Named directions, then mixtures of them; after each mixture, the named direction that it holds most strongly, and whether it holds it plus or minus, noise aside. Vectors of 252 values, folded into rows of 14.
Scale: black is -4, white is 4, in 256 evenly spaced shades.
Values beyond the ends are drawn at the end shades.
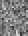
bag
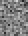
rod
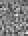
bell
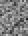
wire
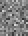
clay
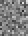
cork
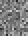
clay, minus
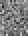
clay, plus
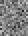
cork, plus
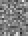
rod, minus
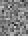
rod, plus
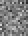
cork, minus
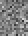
clay, minus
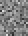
clay, plus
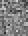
rod, plus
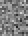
bell, minus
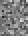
wire, minus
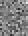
cork, plus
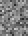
wire, plus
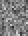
bag, plus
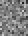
cork, minus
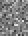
clay, plus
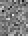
clay, minus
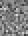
bell, plus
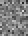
cork, minus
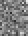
cork, plus
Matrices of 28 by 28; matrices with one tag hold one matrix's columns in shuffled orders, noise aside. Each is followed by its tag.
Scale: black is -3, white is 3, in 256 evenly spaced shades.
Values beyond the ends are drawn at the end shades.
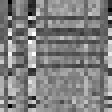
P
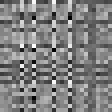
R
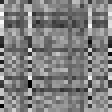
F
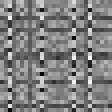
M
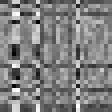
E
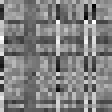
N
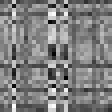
E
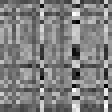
E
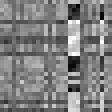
N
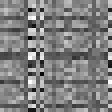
M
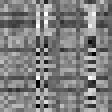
F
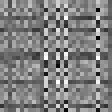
M
